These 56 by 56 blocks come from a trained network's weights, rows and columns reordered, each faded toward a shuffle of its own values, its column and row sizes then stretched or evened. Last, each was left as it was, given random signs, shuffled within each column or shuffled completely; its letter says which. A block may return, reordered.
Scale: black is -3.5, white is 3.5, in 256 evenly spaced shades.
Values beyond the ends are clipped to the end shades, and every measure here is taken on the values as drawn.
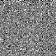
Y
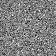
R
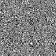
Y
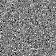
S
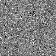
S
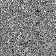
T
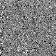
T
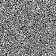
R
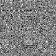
Y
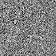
T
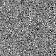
S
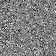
R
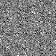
T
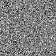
T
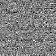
Y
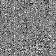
Y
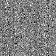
S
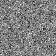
R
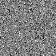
S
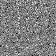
S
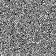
R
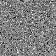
R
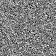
R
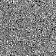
T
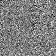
S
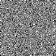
T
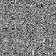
Y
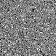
R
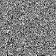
T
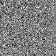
T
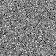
R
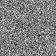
R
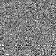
Y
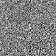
Y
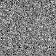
T
